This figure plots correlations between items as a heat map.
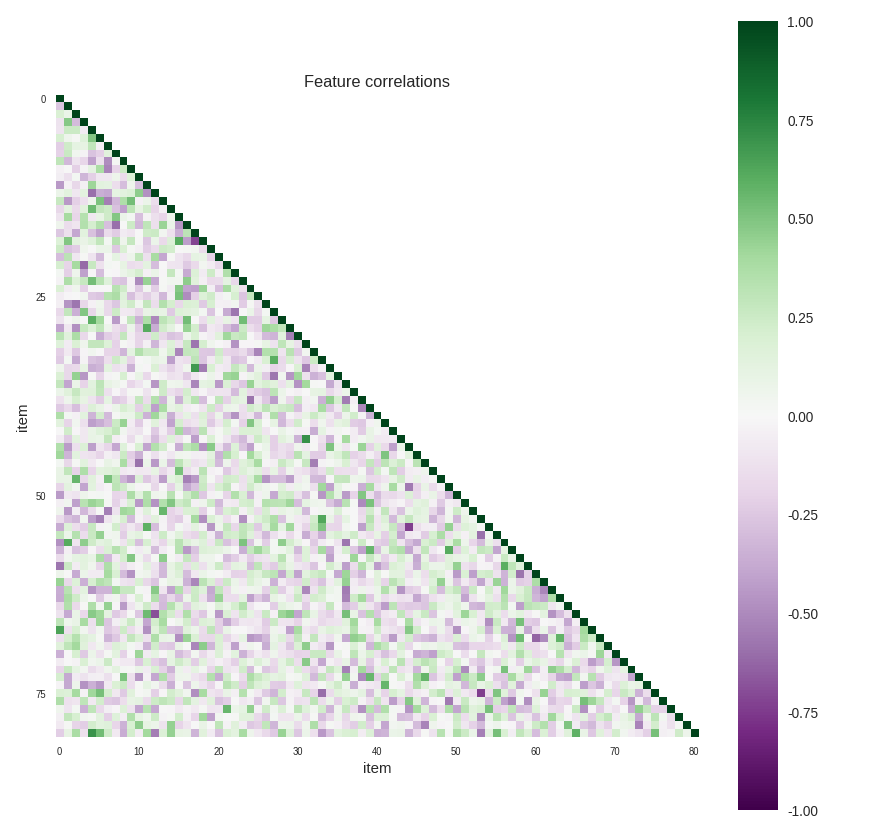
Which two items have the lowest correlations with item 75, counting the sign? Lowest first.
53, 33
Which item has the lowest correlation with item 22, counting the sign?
27
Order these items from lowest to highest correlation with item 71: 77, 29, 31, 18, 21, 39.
39, 21, 77, 18, 29, 31
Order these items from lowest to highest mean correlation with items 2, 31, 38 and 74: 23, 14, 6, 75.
14, 23, 6, 75
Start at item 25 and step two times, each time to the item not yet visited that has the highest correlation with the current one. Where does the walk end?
18
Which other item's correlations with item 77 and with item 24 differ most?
15
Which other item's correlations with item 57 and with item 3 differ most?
49
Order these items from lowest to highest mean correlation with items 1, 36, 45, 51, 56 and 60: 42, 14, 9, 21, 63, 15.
63, 9, 21, 42, 14, 15
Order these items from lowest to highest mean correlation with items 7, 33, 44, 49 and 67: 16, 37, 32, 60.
16, 32, 60, 37
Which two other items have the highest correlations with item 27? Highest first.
33, 3
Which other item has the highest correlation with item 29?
11
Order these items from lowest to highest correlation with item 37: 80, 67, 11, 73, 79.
79, 11, 73, 80, 67
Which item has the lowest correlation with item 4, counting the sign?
12
